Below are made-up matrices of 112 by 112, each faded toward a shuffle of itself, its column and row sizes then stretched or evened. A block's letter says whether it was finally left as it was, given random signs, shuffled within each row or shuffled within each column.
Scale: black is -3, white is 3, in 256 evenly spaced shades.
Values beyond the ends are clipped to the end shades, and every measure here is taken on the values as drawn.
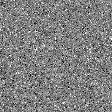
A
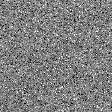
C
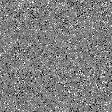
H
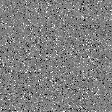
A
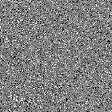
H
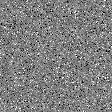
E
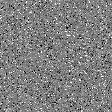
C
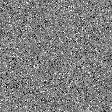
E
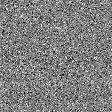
E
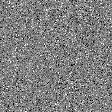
C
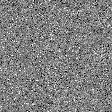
C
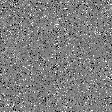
A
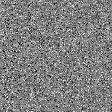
H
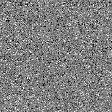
H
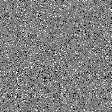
H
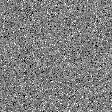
C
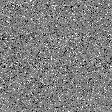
E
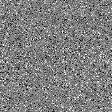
H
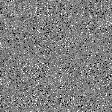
H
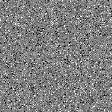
H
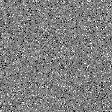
H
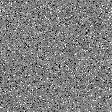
E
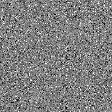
H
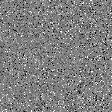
H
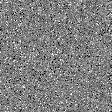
C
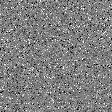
E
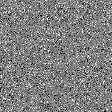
A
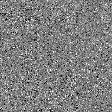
H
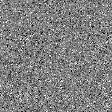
A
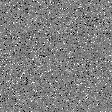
E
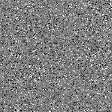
A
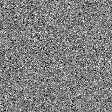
E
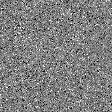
C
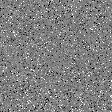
E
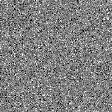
H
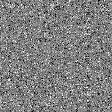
H
